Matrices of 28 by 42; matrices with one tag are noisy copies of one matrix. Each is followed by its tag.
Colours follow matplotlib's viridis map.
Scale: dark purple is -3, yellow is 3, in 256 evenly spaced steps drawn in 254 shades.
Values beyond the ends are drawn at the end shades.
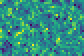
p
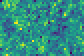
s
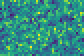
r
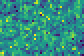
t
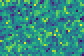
r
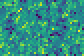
s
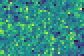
t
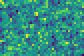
r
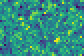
p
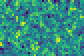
p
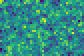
r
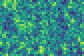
s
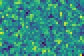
p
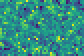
p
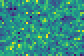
r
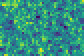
s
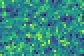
r
